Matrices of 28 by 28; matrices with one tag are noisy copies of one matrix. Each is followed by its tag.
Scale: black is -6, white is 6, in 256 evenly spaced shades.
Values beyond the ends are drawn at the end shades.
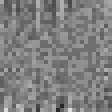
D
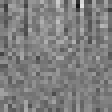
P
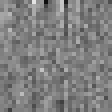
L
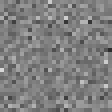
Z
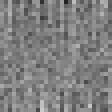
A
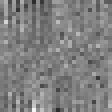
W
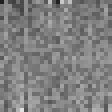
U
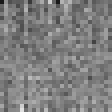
U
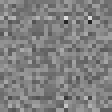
Z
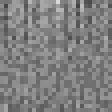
P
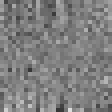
D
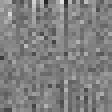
L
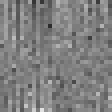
W
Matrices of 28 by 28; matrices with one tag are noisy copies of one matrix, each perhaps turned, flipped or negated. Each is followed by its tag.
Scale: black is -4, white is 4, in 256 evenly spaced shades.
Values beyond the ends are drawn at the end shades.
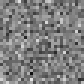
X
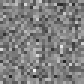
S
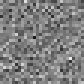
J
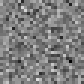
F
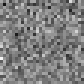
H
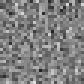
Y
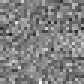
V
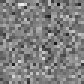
S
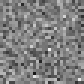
H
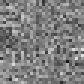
V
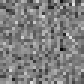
Y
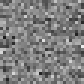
Y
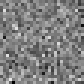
H
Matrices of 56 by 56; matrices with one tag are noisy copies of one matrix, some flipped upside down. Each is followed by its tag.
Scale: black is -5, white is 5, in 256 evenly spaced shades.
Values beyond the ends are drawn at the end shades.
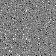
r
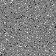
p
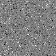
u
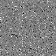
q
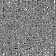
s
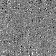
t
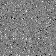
r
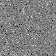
u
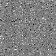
q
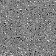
p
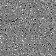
q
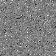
p
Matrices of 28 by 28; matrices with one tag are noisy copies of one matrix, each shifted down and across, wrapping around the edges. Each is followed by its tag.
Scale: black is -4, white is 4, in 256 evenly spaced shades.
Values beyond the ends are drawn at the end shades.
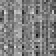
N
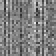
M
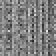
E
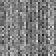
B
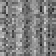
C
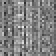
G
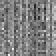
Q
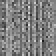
E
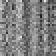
C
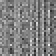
E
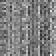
B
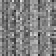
N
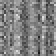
C
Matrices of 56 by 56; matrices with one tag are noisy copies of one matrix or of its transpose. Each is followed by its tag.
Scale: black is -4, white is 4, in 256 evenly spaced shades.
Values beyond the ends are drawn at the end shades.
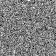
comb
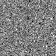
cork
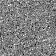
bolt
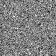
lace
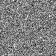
bolt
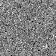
cork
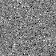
bolt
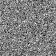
bolt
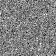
bolt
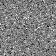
lace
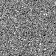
bolt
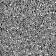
lace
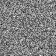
lace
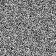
lace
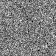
cork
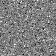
bolt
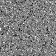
comb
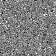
bolt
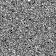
comb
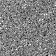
bolt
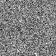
cork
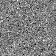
bolt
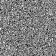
comb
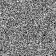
bolt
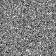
lace
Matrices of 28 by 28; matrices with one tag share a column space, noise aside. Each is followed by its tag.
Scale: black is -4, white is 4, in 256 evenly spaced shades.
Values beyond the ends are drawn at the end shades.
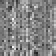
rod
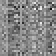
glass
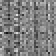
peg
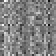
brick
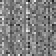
brick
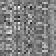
glass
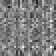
rod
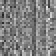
rod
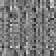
rod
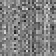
glass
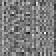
peg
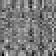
rod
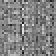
brick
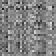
glass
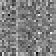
peg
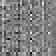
peg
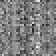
brick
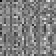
brick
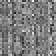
brick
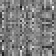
rod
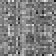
brick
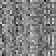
brick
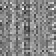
glass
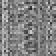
glass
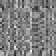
rod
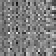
peg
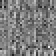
rod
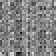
peg
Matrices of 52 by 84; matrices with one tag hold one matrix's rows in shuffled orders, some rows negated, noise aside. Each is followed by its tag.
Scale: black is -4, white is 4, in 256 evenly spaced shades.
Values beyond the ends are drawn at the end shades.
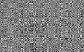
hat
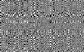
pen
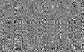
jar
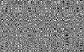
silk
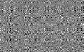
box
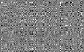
hat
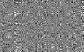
jar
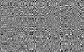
hat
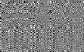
pen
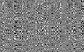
jar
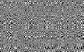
box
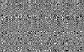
silk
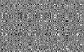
silk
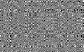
box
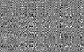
hat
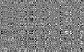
hat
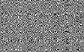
silk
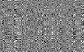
jar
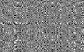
jar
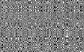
silk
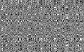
silk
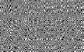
box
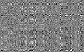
hat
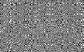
box
